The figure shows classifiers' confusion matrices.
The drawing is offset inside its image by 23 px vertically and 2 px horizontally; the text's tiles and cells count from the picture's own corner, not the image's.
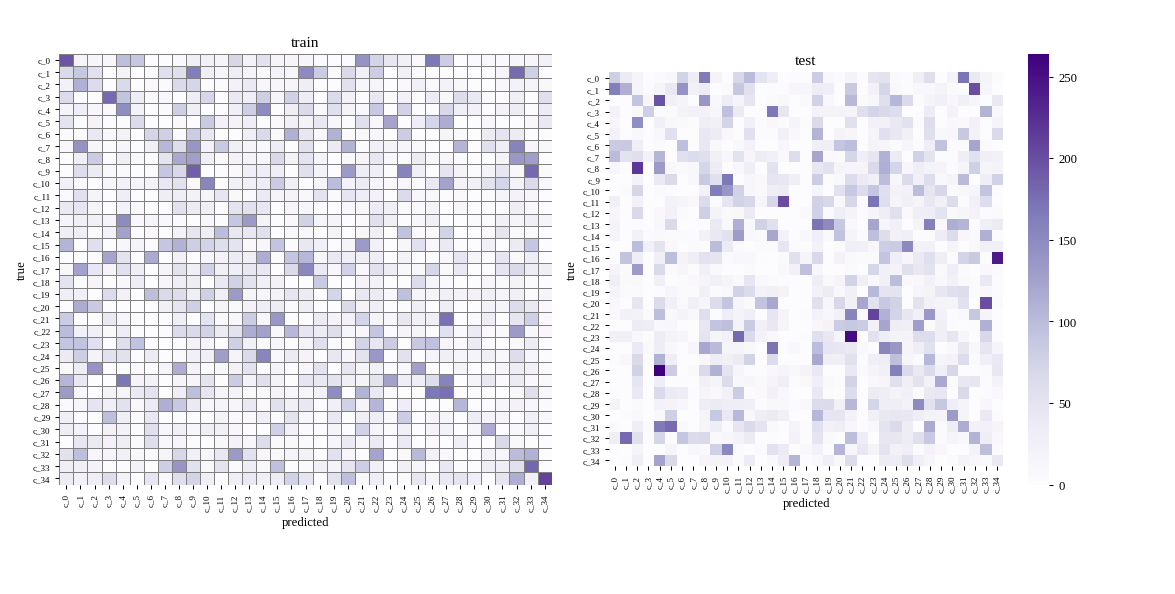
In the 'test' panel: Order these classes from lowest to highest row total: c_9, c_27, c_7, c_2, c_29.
c_27, c_29, c_2, c_9, c_7
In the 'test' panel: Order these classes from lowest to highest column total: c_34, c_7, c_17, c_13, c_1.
c_17, c_7, c_13, c_1, c_34
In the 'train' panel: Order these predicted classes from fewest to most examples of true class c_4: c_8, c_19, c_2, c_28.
c_2, c_28, c_19, c_8
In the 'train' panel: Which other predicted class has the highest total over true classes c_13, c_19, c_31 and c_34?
c_12
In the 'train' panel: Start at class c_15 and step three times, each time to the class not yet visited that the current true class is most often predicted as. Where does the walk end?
c_26
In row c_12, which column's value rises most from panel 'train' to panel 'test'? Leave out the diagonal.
c_18
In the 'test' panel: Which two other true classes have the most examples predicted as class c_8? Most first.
c_0, c_2
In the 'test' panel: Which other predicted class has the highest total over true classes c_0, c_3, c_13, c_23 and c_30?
c_11
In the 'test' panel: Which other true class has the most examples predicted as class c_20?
c_33
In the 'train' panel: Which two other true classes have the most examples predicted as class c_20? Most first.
c_9, c_7
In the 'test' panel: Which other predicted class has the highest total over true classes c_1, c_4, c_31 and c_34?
c_5
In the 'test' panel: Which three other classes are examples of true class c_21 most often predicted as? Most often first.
c_23, c_28, c_24
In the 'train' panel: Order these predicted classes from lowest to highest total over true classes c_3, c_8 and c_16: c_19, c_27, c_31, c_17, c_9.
c_27, c_31, c_19, c_9, c_17
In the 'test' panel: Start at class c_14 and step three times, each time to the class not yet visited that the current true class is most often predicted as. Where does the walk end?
c_26
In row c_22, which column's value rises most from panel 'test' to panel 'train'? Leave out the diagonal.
c_32
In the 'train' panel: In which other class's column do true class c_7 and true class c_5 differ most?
c_32
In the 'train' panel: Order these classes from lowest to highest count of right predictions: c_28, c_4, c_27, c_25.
c_28, c_25, c_4, c_27
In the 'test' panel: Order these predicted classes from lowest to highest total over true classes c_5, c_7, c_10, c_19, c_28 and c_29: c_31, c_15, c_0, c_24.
c_15, c_0, c_31, c_24
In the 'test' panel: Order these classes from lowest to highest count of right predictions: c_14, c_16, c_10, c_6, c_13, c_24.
c_16, c_13, c_6, c_14, c_10, c_24
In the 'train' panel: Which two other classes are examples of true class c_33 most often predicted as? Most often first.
c_8, c_15
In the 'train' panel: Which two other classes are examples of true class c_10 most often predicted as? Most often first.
c_27, c_19
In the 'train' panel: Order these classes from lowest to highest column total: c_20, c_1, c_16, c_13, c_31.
c_31, c_16, c_20, c_13, c_1
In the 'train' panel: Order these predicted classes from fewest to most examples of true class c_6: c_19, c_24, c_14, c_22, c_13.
c_22, c_13, c_14, c_24, c_19
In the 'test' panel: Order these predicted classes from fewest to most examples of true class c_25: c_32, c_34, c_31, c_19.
c_32, c_19, c_34, c_31
